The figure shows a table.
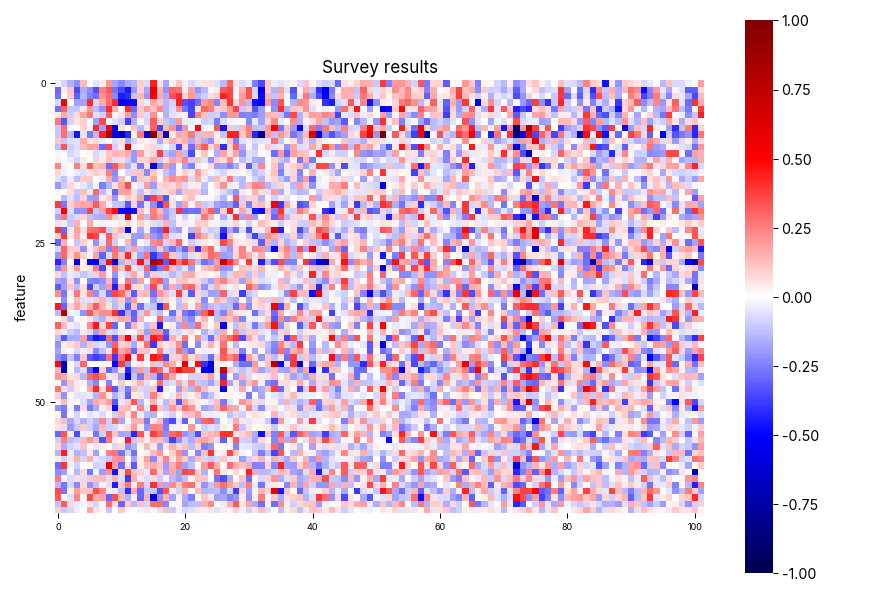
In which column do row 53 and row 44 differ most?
34
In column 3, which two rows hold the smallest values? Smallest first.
28, 8
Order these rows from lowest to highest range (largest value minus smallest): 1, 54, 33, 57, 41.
54, 57, 41, 1, 33
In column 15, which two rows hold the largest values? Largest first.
8, 28
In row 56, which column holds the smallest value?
52
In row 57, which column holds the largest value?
75
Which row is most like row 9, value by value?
57
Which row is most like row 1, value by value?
2
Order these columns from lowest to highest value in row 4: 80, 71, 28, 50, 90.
80, 50, 71, 90, 28
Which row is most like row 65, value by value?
13
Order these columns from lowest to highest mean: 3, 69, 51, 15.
3, 69, 51, 15
